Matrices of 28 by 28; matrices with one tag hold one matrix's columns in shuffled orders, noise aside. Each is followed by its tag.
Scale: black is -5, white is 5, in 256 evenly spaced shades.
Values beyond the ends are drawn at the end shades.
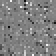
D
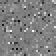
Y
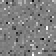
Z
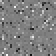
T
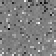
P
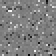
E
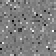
Y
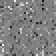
D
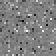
Y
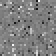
D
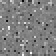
Z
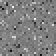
T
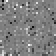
D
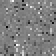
D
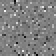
E
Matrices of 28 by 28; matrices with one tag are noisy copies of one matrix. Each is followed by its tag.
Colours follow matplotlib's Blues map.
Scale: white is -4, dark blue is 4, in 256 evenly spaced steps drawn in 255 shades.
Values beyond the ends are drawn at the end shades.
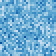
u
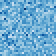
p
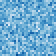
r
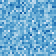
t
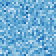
p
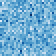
t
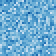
p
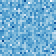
t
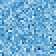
t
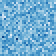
p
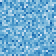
p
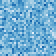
t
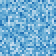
r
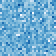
t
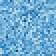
p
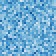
p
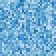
t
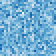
t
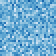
r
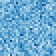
u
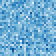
t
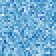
u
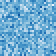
u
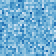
t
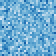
p
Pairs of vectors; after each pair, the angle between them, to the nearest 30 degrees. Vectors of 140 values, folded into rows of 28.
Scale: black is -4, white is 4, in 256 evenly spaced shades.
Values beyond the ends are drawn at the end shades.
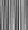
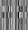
60 degrees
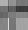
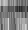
30 degrees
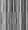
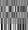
90 degrees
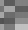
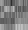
30 degrees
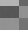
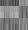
150 degrees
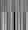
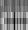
30 degrees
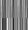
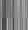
30 degrees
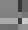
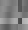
30 degrees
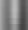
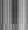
150 degrees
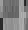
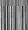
90 degrees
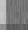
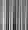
60 degrees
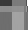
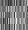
60 degrees
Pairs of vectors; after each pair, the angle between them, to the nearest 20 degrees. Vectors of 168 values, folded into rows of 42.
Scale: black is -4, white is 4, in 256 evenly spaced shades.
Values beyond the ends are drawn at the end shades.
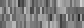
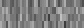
100 degrees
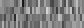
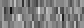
60 degrees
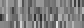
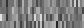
160 degrees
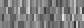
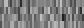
140 degrees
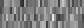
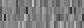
60 degrees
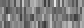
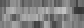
100 degrees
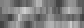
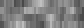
60 degrees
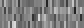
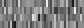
160 degrees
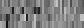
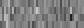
120 degrees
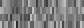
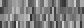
160 degrees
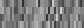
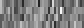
20 degrees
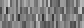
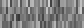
40 degrees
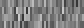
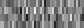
120 degrees
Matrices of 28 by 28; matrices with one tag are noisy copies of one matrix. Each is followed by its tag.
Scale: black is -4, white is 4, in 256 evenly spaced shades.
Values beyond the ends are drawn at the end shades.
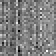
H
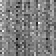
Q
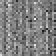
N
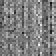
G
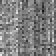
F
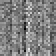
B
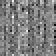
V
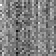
Q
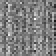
N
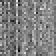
H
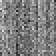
Q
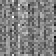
V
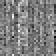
V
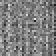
N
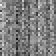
Q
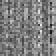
G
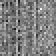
H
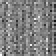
N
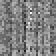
B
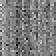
Q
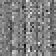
B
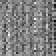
N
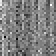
Q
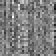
V
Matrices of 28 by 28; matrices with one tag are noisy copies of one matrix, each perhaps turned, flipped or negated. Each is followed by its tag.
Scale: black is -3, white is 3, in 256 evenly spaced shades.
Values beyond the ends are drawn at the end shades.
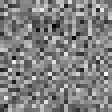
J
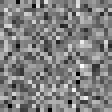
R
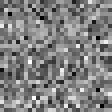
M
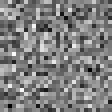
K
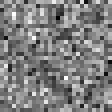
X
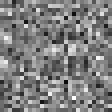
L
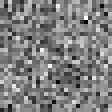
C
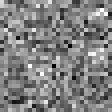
X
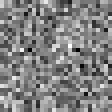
C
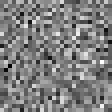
J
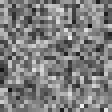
X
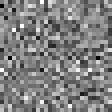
J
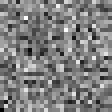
C
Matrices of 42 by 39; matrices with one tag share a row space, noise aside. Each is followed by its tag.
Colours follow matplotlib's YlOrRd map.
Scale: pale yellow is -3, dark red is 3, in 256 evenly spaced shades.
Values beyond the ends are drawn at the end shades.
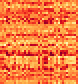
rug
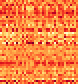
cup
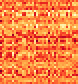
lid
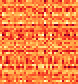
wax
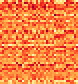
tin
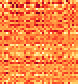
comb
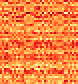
comb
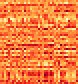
rug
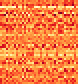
cup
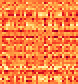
wax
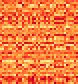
tin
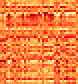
rug
